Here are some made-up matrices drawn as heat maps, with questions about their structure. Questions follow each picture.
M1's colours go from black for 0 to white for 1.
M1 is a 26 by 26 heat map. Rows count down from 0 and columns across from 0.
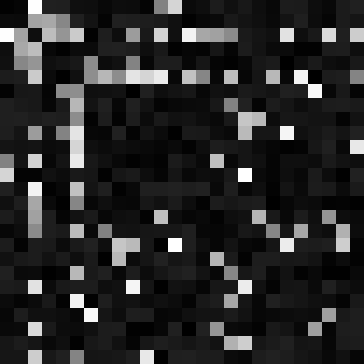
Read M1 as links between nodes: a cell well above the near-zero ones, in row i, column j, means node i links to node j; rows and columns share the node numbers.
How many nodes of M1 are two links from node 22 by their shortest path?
4
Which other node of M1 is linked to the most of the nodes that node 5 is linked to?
node 2
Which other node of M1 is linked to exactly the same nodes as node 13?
node 14
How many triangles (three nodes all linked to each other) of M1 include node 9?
4
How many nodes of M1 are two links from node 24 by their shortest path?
9
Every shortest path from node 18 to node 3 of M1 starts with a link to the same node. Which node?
node 15
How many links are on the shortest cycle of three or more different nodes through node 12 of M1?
5
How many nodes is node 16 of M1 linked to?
6
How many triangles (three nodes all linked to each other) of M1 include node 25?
2
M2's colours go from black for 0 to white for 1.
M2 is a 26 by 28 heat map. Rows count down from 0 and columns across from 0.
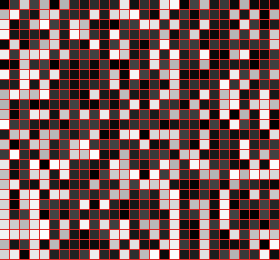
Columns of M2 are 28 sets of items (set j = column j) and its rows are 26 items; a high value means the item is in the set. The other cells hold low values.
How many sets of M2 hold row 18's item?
9
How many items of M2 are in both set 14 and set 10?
1
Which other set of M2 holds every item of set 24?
4
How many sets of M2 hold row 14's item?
9
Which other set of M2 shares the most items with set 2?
17
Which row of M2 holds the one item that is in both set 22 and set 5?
19
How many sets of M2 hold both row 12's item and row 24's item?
1
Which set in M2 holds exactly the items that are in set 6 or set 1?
12
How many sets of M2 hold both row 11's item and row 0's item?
6
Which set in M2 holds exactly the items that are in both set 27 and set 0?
25
